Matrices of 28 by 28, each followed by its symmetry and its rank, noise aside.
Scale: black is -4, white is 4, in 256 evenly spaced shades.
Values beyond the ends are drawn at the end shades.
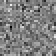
no symmetry, rank five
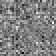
antisymmetric, rank six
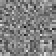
no symmetry, rank five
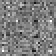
no symmetry, rank five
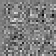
no symmetry, rank five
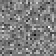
symmetric, rank five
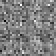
antisymmetric, rank six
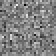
no symmetry, rank seven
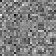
symmetric, rank five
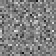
antisymmetric, rank six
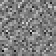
symmetric, rank six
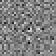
symmetric, rank five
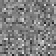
no symmetry, rank five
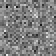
no symmetry, rank seven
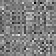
no symmetry, rank six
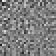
no symmetry, rank six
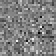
antisymmetric, rank six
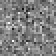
antisymmetric, rank six
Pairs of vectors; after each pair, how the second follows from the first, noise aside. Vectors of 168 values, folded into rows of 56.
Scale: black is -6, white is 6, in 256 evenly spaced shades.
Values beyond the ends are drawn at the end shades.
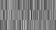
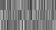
sign-scrambled.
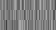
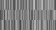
wrapped around, negated.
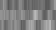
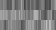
copied.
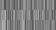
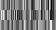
reversed, negated, scaled up.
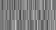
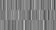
wrapped around, negated, partly zeroed.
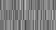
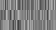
wrapped around, negated.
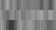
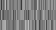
shuffled.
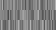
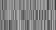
sign-scrambled.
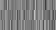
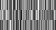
reversed, negated, scaled up.
